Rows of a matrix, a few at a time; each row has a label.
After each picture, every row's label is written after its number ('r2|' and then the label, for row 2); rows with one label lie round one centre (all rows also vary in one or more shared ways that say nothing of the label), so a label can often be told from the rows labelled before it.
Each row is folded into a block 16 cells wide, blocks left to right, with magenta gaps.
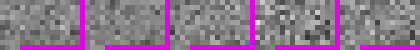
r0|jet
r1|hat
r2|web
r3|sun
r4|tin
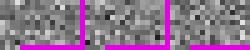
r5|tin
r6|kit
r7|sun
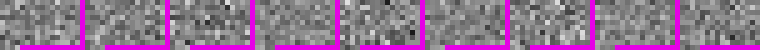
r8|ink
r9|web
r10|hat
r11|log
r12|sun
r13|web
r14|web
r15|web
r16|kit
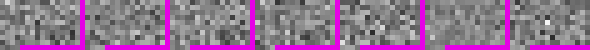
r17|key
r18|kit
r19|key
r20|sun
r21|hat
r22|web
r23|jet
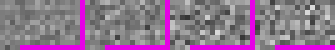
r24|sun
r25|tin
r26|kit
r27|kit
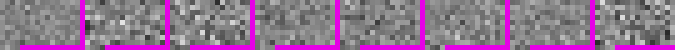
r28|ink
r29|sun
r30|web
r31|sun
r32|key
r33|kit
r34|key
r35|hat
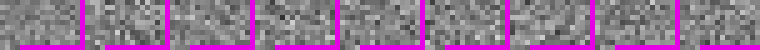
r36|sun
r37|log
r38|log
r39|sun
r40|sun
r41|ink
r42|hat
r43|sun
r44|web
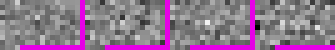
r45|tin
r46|key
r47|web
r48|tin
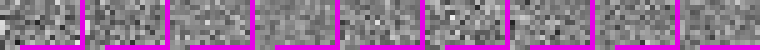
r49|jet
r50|sun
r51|hat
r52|tin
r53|web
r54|kit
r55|hat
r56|sun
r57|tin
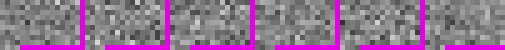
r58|ink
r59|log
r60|tin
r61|tin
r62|sun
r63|kit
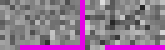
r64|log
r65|web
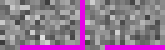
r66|web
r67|sun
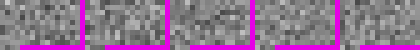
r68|hat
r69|sun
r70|kit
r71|key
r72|kit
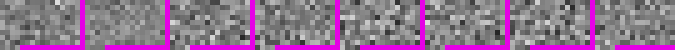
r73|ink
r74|sun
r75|tin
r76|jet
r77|key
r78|ink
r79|key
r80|log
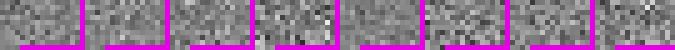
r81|hat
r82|hat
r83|tin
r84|log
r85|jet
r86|key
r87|ink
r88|tin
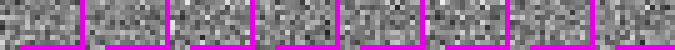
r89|tin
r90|hat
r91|tin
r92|jet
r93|web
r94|tin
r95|tin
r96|web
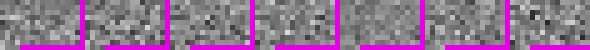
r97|log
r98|tin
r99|web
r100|ink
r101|jet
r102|log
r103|jet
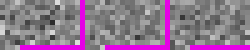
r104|log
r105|log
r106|kit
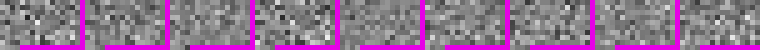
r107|ink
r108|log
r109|key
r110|ink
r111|kit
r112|hat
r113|key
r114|log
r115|sun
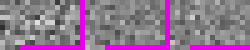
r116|tin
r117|log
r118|key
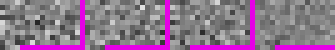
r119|jet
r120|key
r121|key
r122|web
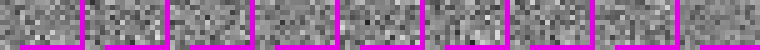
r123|jet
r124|tin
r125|ink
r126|kit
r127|kit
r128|kit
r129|jet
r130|log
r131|kit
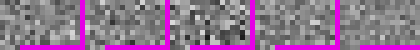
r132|web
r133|sun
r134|tin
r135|ink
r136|tin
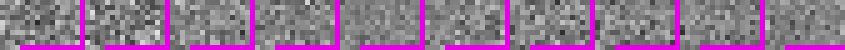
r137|log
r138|log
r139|tin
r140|log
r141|web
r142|tin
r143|ink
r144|web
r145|web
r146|ink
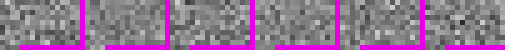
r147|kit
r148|web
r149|sun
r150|jet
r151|sun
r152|ink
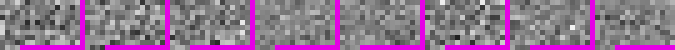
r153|log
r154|key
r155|log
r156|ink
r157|hat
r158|tin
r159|hat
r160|kit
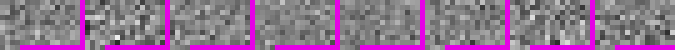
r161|sun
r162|hat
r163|hat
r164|key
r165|kit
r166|hat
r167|log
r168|ink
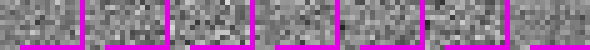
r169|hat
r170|sun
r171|kit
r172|key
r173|hat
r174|hat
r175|hat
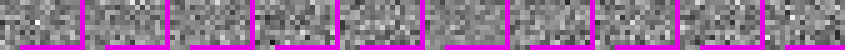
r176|web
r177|tin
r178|tin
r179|kit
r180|ink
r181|jet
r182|sun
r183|tin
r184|key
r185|tin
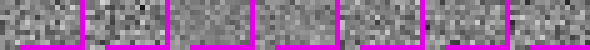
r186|kit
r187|web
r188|log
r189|ink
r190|tin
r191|jet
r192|ink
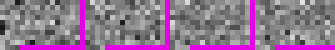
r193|ink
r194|key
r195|sun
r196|hat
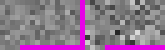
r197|web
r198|jet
